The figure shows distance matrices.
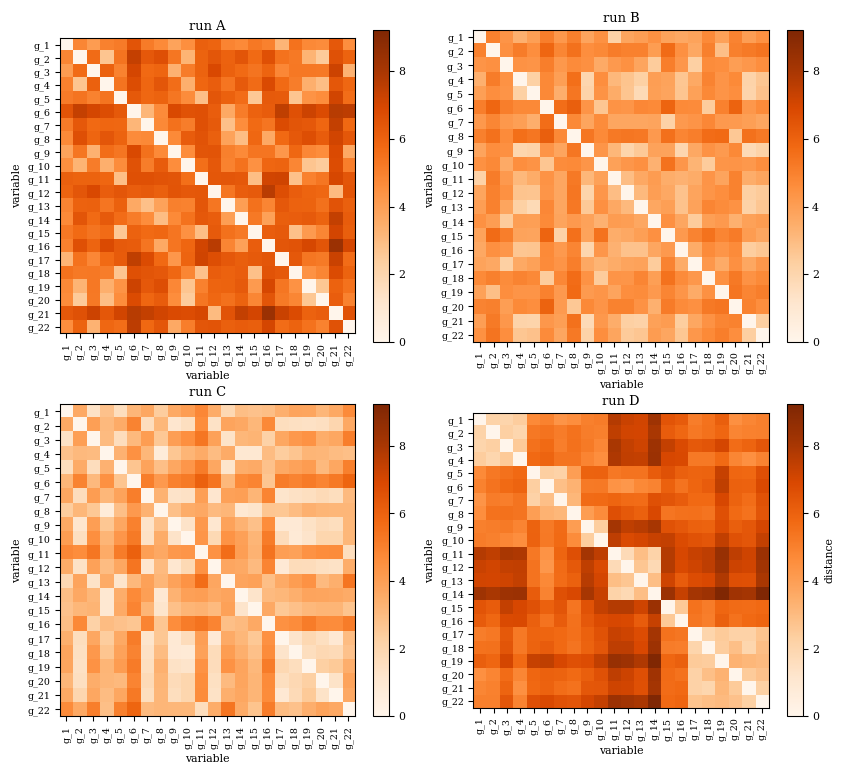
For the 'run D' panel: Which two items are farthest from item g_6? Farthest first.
g_19, g_22
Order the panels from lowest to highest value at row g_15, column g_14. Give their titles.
run C, run B, run A, run D
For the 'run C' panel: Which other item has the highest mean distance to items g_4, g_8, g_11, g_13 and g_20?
g_6
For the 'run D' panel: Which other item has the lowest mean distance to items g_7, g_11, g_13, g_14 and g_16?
g_12
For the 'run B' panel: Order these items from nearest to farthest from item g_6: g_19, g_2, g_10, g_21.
g_10, g_21, g_19, g_2
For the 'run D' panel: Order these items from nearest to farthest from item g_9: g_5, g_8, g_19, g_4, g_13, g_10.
g_10, g_8, g_4, g_5, g_19, g_13
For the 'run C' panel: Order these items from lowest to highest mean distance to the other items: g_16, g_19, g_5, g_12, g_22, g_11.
g_12, g_19, g_5, g_22, g_16, g_11
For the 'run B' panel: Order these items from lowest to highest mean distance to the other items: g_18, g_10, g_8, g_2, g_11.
g_11, g_10, g_18, g_2, g_8
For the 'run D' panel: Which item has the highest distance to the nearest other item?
g_8
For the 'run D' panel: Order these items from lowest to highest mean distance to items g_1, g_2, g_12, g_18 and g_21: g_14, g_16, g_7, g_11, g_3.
g_3, g_7, g_16, g_11, g_14
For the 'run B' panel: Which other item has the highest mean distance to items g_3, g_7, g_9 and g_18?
g_8
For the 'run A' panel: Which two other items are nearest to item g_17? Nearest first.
g_1, g_9
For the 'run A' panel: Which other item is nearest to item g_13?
g_7
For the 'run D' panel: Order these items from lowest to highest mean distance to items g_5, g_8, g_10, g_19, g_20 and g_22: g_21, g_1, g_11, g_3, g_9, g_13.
g_21, g_1, g_9, g_3, g_13, g_11
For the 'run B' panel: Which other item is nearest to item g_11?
g_1
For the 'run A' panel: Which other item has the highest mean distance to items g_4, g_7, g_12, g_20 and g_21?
g_16
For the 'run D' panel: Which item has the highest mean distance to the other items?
g_14
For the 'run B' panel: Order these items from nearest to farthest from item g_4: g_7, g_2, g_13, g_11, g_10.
g_13, g_11, g_7, g_10, g_2
